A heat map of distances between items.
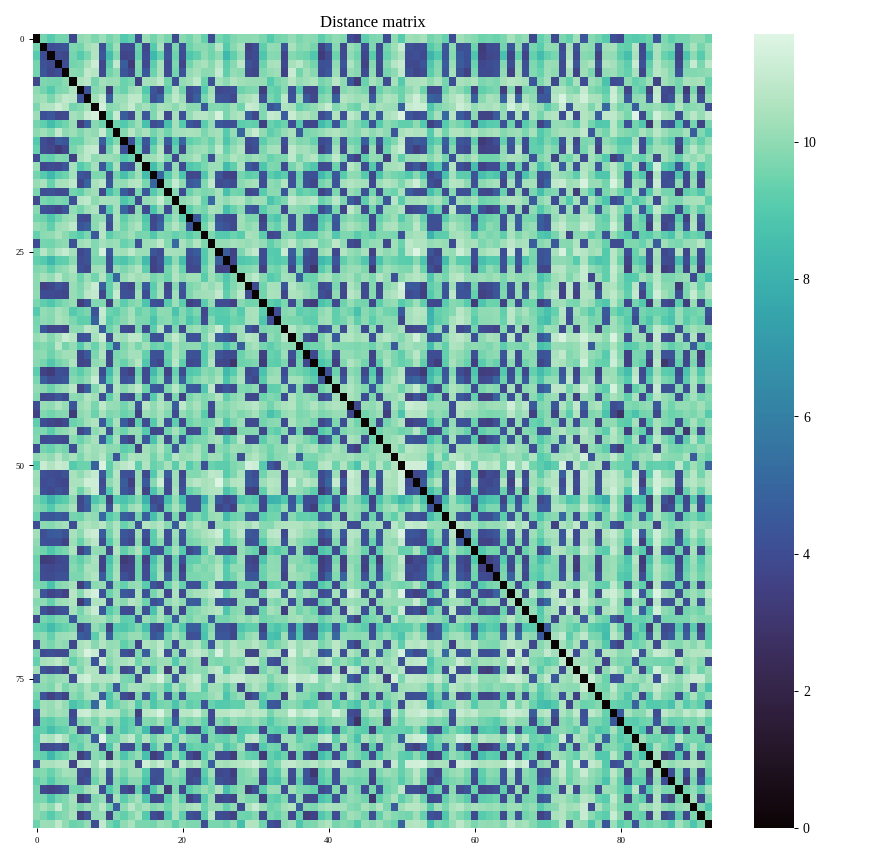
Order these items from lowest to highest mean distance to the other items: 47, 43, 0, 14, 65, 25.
47, 65, 25, 0, 14, 43
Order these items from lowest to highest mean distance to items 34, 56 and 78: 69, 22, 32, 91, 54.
32, 54, 69, 91, 22
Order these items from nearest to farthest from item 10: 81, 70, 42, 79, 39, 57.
81, 70, 39, 42, 57, 79
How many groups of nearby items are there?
5
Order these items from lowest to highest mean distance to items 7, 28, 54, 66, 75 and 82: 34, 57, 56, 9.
57, 56, 34, 9
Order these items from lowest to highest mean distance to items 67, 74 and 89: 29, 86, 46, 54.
29, 54, 46, 86
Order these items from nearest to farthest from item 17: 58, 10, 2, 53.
10, 2, 53, 58
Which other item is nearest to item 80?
44
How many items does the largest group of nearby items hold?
34
